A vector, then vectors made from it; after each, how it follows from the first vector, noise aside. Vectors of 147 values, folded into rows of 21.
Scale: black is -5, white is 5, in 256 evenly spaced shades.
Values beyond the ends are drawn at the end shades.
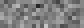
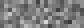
reversed, negated.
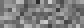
reversed, negated.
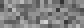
reversed, negated.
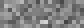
reversed, negated.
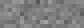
reversed, negated, shrunk.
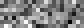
wrapped around, negated, scaled up.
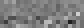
wrapped around, partly zeroed.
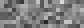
reversed.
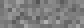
reversed, negated, shrunk.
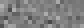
wrapped around, partly zeroed.
